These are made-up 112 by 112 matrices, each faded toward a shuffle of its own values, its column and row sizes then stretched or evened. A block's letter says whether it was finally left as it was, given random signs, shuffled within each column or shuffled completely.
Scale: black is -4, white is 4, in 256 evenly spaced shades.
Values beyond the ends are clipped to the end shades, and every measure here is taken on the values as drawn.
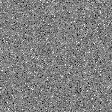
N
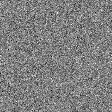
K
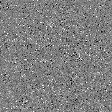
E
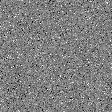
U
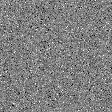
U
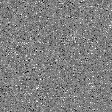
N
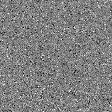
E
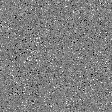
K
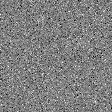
K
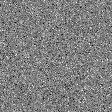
U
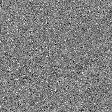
N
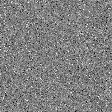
K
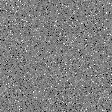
K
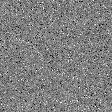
U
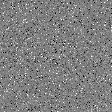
N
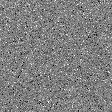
U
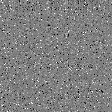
E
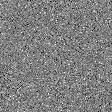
U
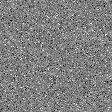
U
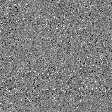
E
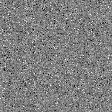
N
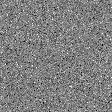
U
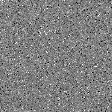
K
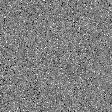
K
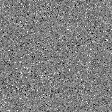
E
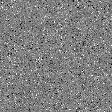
E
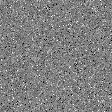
K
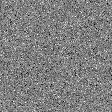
U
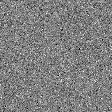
K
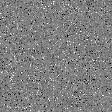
E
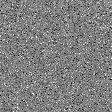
U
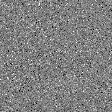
N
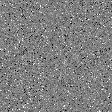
K
